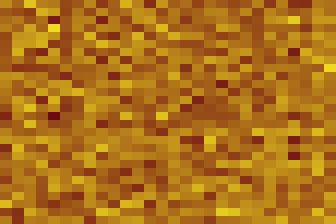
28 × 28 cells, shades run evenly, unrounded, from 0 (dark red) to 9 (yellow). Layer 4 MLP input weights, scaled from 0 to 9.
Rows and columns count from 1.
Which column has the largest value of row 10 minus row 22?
19
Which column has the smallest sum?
6
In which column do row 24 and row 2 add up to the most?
5
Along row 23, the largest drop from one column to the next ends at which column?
21
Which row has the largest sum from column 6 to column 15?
18
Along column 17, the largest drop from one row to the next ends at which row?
13
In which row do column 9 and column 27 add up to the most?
27
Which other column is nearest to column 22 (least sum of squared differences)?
16
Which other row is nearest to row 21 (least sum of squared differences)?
17
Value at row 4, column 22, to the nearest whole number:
3
